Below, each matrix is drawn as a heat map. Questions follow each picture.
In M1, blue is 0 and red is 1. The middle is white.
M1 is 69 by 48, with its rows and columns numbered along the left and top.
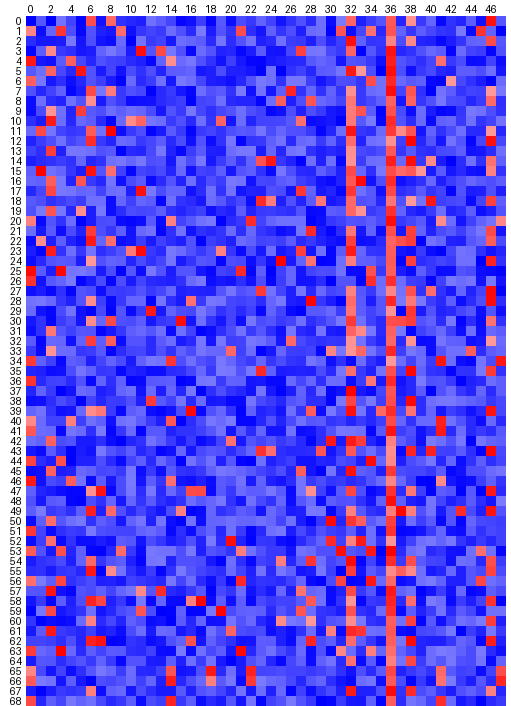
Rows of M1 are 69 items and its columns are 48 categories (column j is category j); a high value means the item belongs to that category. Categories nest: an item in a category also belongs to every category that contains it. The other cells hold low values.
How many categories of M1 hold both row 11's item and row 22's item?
8
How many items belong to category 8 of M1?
9
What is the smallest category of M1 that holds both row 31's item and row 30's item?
32
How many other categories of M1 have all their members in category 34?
6
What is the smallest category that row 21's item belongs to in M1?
28
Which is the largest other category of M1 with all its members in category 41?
14
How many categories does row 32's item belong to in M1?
7
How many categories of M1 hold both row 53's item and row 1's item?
8
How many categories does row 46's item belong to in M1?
5
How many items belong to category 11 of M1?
6
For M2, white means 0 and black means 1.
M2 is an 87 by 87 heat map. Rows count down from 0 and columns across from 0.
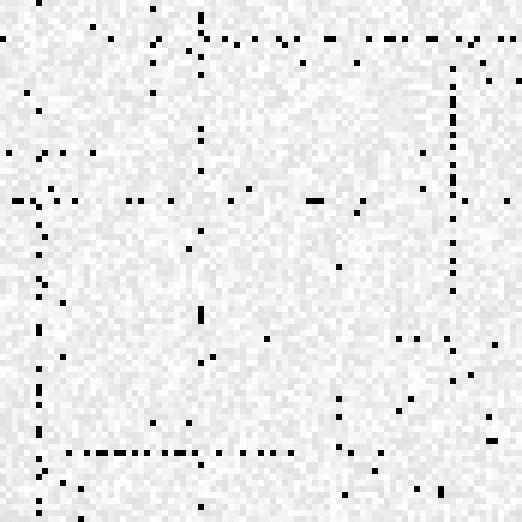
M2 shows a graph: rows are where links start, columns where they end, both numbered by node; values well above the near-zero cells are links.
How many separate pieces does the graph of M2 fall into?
5
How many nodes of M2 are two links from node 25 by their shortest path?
8
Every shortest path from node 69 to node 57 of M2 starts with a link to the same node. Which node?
node 81
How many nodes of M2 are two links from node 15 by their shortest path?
4
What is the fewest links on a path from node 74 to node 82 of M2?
5
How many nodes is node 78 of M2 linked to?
2
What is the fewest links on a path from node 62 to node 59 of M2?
5
